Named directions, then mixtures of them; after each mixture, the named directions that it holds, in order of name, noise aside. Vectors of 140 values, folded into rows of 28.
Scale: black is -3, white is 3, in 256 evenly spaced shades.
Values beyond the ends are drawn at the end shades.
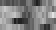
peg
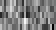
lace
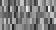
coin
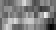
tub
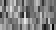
lace.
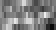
tub.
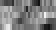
peg, tub.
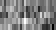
lace, tub.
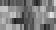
peg.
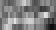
tub.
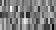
coin, lace.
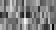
lace.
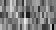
lace.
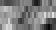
peg, tub.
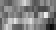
tub.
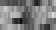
peg.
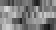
peg, tub.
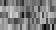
lace, peg.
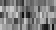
lace, peg.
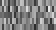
coin.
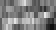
tub.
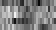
coin, peg.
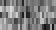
lace, peg.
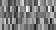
coin.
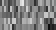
coin, tub.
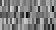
coin, lace.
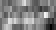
tub.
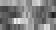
peg.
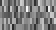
coin.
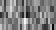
lace.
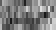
coin, tub.
